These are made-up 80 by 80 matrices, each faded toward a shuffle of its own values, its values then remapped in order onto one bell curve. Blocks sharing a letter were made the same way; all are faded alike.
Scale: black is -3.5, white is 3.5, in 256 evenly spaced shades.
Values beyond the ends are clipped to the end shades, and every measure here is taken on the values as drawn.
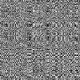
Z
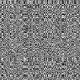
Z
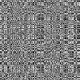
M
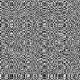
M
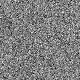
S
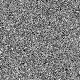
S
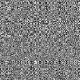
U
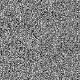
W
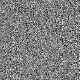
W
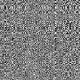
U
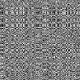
M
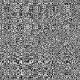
U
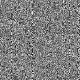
W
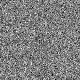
S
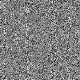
W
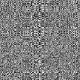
U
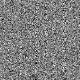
W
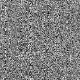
W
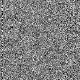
W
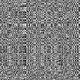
M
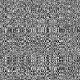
Z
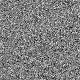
S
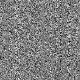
W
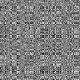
M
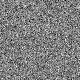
S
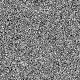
S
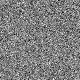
S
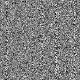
W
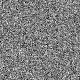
S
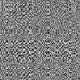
Z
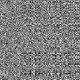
U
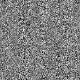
W
